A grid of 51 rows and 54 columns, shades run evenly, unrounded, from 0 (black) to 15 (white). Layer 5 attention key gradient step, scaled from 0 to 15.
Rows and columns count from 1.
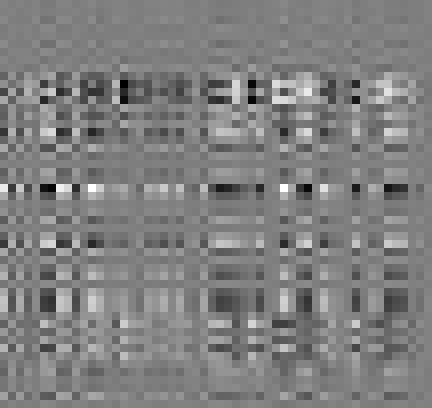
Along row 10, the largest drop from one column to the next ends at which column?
8
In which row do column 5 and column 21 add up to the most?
24
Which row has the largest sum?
41
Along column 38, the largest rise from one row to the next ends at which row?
17
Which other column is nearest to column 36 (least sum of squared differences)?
1
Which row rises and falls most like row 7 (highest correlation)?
4
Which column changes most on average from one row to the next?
36
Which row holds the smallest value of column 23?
12
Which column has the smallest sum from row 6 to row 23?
16
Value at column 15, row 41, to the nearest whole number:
5
